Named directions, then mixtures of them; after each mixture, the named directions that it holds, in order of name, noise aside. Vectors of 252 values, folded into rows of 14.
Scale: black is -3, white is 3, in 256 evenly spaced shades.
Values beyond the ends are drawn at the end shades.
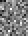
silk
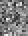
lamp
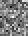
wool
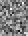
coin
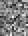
lamp, wool.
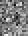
lamp.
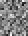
silk, wool.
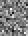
coin, silk, wool.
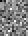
silk.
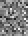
coin, silk, wool.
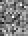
lamp, silk, wool.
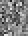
lamp.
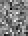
coin, lamp, wool.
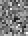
coin, lamp.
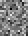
coin, silk, wool.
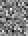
coin, silk, wool.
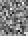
coin.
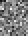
silk.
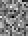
wool.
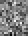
coin, lamp, silk.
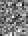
lamp, wool.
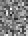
coin, lamp, silk.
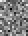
silk.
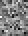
coin, wool.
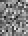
lamp, silk, wool.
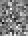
coin, lamp.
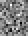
coin, silk, wool.
